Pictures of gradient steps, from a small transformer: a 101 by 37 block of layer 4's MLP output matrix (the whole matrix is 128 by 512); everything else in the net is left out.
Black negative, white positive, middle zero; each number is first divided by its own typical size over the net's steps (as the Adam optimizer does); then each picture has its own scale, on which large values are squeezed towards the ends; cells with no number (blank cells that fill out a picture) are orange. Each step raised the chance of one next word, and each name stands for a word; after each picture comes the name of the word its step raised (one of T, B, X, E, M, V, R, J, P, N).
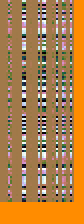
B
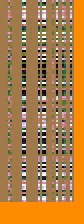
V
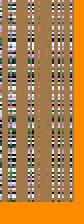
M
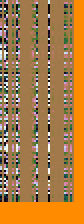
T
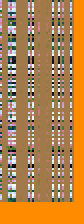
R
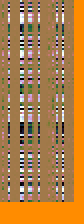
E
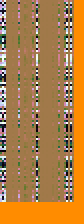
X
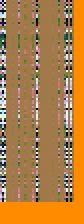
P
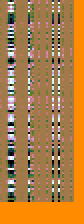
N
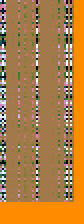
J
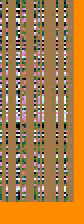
E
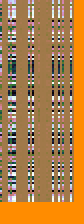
V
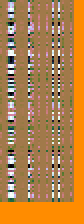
R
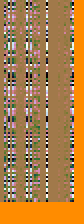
M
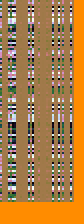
E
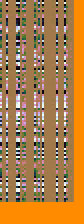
P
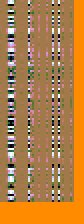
B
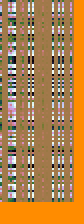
R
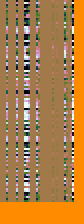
P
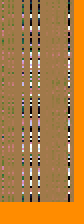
T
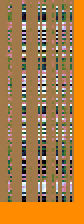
N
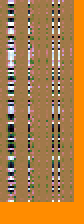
X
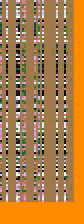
V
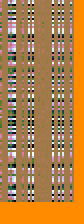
B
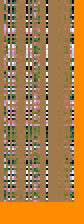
J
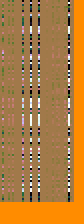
P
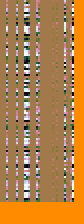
R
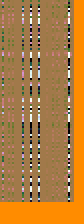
E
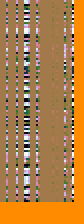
B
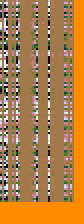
R
